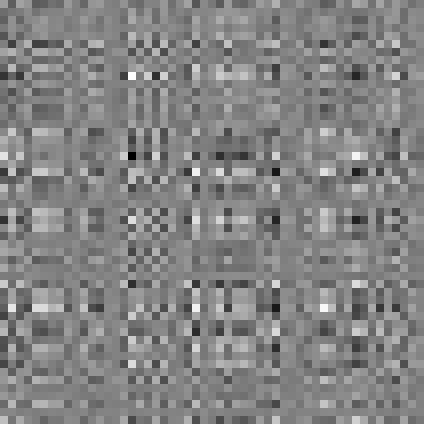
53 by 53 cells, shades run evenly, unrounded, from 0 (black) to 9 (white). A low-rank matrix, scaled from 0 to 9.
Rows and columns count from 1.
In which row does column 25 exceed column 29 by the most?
39
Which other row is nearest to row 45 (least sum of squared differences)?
11
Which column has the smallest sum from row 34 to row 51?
35
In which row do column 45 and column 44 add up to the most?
20
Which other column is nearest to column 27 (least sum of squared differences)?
36
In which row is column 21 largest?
10
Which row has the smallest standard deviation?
52
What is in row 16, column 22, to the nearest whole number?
4
